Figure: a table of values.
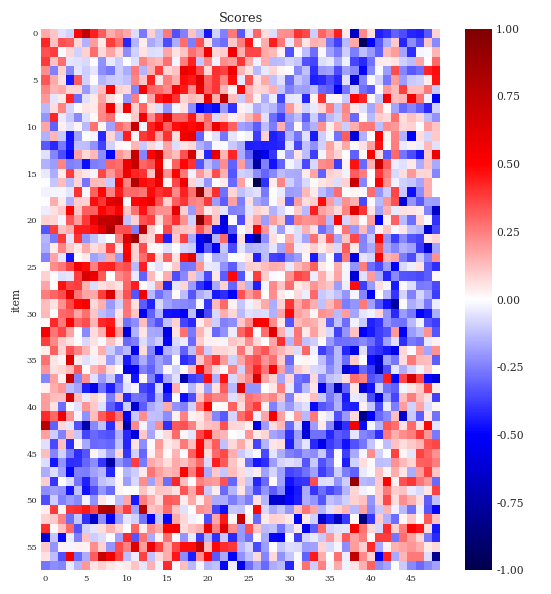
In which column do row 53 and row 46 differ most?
8
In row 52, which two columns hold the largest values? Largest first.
24, 22
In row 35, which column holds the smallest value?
41
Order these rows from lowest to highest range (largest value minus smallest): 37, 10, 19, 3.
3, 10, 19, 37
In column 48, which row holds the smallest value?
56
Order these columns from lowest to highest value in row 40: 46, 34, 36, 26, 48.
34, 36, 48, 46, 26
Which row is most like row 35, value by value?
39
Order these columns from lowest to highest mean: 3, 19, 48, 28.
48, 28, 3, 19
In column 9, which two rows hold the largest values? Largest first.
20, 18
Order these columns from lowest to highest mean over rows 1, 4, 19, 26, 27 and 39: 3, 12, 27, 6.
12, 27, 6, 3
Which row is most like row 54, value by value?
50
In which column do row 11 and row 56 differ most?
38
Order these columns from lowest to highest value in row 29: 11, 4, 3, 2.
11, 2, 3, 4
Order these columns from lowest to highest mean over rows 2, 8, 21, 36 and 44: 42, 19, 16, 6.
42, 16, 6, 19
